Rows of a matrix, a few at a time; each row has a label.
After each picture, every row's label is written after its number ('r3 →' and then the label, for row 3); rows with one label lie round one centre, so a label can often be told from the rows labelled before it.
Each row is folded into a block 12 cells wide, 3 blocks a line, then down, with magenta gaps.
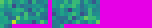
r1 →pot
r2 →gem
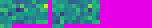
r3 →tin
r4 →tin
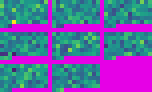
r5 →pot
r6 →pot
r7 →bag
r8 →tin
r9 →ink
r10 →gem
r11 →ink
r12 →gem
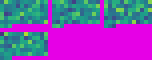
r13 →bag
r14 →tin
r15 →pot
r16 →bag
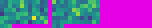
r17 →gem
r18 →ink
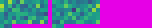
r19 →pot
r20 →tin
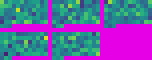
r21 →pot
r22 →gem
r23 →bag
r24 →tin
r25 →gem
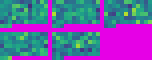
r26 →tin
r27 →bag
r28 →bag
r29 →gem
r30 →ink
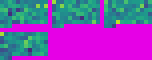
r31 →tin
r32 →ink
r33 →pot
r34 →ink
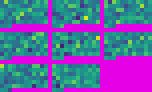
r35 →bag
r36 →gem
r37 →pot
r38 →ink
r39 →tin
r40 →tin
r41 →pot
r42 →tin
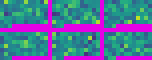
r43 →bag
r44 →gem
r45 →gem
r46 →ink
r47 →pot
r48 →gem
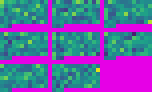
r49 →pot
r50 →bag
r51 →bag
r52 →bag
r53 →pot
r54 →ink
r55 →ink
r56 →tin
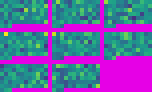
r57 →tin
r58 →bag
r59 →ink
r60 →bag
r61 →pot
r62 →gem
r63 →gem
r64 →bag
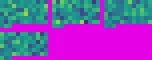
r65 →tin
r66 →pot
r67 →bag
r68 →pot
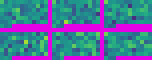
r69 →pot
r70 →pot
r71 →ink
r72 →tin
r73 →bag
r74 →ink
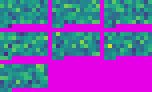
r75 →pot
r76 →tin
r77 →pot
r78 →tin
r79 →bag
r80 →ink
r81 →ink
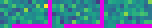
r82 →tin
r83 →gem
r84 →bag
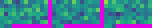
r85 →bag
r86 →gem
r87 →pot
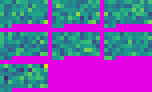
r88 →bag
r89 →ink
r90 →bag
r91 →pot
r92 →gem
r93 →tin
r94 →bag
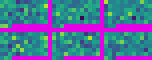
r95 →tin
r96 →ink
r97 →ink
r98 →tin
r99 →pot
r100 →pot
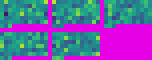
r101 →bag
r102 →ink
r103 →ink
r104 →bag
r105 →tin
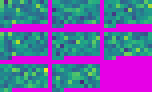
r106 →pot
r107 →ink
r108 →tin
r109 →pot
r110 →tin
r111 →gem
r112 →tin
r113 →ink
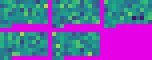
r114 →tin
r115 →gem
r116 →ink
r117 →pot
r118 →ink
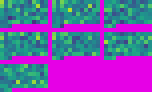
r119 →pot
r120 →pot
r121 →tin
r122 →pot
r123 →pot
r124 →tin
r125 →gem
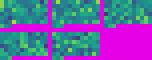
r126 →pot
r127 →bag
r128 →gem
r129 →gem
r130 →ink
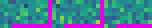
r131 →ink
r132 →bag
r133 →pot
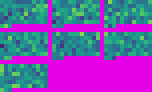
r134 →tin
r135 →ink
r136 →bag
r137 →gem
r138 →bag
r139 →pot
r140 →pot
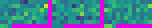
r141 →tin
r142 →ink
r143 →tin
